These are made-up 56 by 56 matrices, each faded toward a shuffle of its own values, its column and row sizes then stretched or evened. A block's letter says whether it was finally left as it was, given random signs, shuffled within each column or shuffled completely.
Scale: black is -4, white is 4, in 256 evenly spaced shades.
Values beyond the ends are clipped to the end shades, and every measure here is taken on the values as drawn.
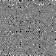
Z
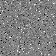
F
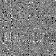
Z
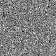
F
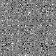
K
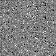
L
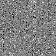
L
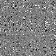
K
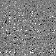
K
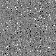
L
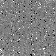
L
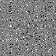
Z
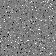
F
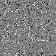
K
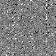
K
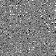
Z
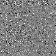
K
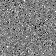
F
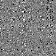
K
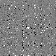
K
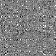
Z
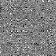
Z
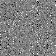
L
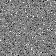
F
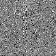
L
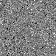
F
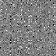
Z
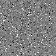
L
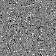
L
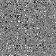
K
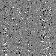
L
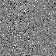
L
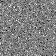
F
